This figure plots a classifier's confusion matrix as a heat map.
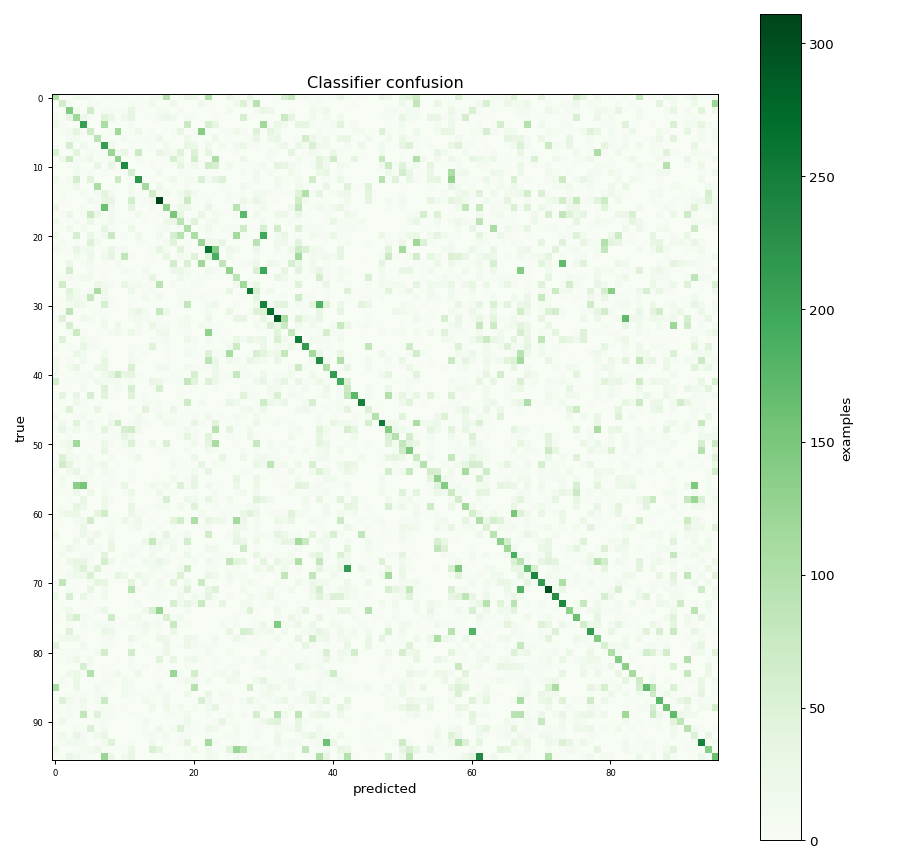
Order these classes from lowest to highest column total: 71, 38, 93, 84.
84, 93, 71, 38
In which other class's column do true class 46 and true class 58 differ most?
92
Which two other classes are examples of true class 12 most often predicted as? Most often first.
57, 47
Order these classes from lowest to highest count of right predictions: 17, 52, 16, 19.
52, 19, 16, 17
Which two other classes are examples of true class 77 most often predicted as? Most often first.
60, 57
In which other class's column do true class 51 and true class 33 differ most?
89
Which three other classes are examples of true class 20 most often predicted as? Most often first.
30, 26, 18
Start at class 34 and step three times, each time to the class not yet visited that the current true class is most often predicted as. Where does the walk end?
35
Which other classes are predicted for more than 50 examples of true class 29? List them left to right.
5, 35, 70
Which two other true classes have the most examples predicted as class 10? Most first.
23, 48
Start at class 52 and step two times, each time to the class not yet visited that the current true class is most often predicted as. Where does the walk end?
75
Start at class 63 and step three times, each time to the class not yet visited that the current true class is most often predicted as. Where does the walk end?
42
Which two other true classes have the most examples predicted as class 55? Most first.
78, 65
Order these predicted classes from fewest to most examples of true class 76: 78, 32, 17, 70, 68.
68, 78, 70, 17, 32
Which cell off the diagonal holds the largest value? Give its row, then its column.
95, 61
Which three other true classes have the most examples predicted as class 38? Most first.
30, 95, 67
